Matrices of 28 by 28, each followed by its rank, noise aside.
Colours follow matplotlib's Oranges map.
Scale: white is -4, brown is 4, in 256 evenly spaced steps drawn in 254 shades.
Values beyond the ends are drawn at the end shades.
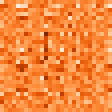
four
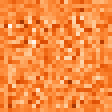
eight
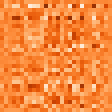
three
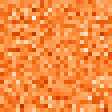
eight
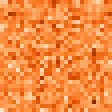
eight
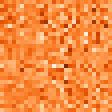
four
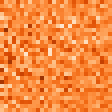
eight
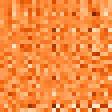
three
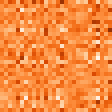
three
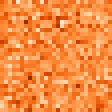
eight
